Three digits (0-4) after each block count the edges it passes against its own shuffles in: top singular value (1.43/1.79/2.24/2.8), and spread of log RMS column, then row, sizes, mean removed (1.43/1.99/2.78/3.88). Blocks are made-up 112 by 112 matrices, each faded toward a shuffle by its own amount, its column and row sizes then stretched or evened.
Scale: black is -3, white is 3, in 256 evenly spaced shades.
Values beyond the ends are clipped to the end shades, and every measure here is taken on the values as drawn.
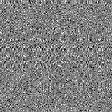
4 1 2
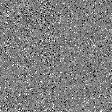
2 2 1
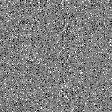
2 1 0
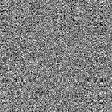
3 1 0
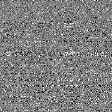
2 1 3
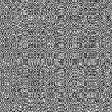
4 0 1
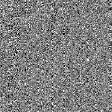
2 3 0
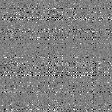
3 2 4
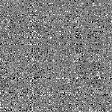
2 2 3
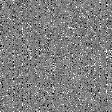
0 3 1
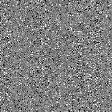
2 2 0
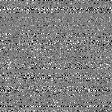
2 0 4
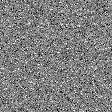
0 0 0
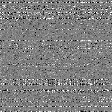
3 0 4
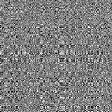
4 2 3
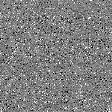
1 0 2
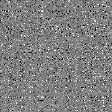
1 2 3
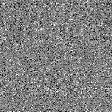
2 0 2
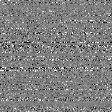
0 0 4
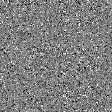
1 1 1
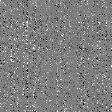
0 3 1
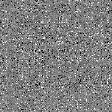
2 2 2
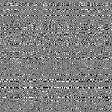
4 0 4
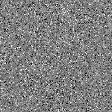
1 1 1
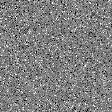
1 1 0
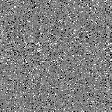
2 1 1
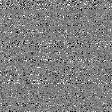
0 1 3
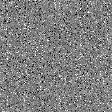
0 2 0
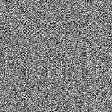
3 2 0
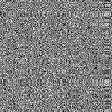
4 0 0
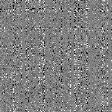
1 4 2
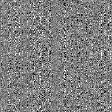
2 4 0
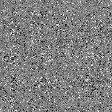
1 2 2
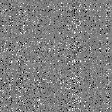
1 3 2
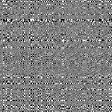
4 3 4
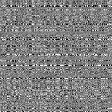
4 1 4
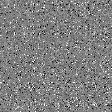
2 1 2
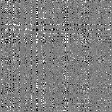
3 4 3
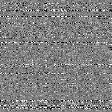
3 1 4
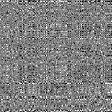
4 2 3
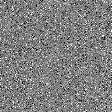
1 2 0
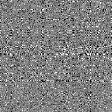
3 2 3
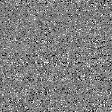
0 1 3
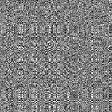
4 3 2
